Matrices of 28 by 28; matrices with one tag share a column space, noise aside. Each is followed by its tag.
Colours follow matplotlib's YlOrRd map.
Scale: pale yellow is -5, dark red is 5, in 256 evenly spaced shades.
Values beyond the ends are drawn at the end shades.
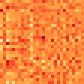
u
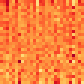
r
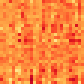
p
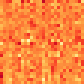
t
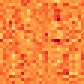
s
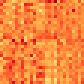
t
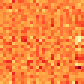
u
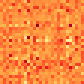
u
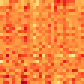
r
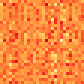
s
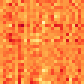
p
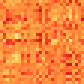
s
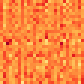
t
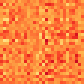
s
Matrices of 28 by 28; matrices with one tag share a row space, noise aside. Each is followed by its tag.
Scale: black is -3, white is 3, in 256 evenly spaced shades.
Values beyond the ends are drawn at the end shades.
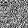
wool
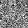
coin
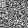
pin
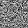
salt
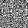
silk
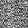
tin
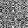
coin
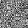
tin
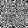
coin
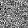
tin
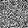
salt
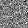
silk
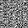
salt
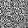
tin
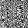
pin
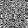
coin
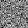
tin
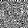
pin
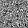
silk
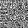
wool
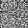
coin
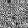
tin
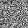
salt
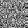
coin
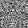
coin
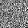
silk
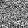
pin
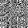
pin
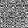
coin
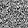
pin
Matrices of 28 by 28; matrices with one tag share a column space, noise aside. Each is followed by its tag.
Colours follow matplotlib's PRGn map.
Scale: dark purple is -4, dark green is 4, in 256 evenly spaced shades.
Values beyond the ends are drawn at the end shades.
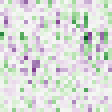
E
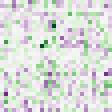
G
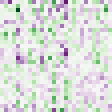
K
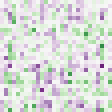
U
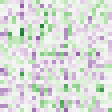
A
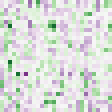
G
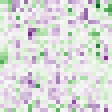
K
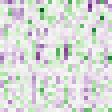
K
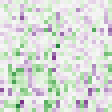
U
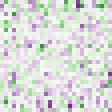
G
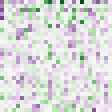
K
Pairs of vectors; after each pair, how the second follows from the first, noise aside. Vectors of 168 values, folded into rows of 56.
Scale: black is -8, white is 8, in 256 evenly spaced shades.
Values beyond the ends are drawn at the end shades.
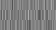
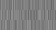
negated, shrunk.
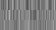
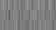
negated, shrunk.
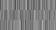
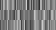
scaled up.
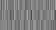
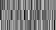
reversed, scaled up.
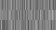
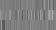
partly zeroed.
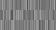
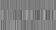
reversed, negated, partly zeroed.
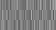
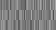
copied.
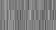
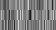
negated, scaled up.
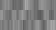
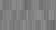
negated, shrunk.
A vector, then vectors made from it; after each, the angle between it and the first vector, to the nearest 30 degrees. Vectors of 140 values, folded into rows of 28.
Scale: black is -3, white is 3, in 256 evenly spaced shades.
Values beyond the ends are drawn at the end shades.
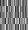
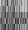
150 degrees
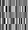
60 degrees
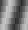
90 degrees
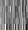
60 degrees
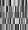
30 degrees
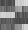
90 degrees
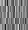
150 degrees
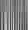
90 degrees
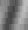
90 degrees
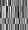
30 degrees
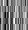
120 degrees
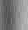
90 degrees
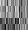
150 degrees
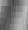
90 degrees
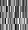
30 degrees
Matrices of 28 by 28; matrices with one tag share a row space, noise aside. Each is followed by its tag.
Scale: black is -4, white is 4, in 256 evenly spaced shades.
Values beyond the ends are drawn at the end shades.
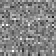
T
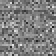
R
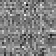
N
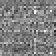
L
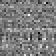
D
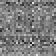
D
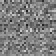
N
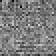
T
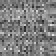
N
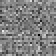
D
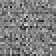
N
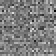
L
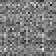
N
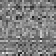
D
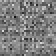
N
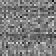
T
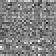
D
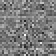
N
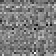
L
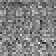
D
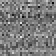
T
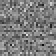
N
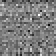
D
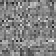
T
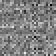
L
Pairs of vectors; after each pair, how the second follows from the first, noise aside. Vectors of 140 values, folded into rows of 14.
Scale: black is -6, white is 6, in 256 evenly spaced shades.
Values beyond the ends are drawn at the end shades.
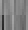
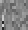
sign-scrambled.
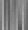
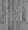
wrapped around, shrunk.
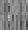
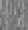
reversed, negated, shrunk.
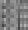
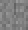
wrapped around, shrunk.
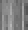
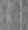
wrapped around, shrunk.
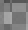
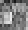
scaled up.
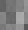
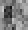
wrapped around, negated, scaled up.
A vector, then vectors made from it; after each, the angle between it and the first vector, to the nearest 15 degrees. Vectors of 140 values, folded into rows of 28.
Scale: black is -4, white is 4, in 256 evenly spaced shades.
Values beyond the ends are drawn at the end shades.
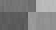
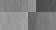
165 degrees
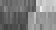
15 degrees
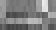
60 degrees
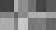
120 degrees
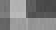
120 degrees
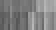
30 degrees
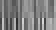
75 degrees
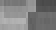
165 degrees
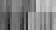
30 degrees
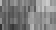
30 degrees
